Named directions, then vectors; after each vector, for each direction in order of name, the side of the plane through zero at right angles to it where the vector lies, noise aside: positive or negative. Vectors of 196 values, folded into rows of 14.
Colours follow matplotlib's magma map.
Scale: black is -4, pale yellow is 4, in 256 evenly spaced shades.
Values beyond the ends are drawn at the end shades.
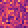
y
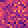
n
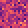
negative, positive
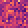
negative, positive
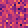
negative, positive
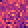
positive, positive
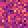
positive, negative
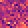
negative, negative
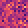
negative, positive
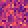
negative, positive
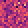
positive, negative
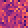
positive, negative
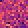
positive, positive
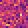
positive, positive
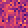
negative, positive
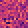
positive, positive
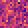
negative, positive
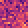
negative, negative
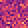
negative, negative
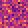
negative, positive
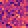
negative, negative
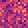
positive, negative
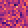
negative, negative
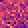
positive, positive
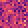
negative, positive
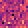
negative, negative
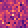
positive, positive
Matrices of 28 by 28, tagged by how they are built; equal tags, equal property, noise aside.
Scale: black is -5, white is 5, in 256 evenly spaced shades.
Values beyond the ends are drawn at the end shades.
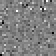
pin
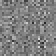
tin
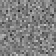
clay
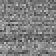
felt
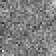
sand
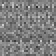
clay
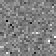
pin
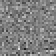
tin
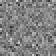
tin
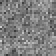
sand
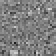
tin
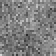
sand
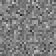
clay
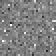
pin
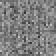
felt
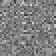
tin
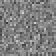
felt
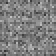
felt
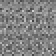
clay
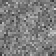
sand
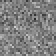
clay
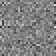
tin
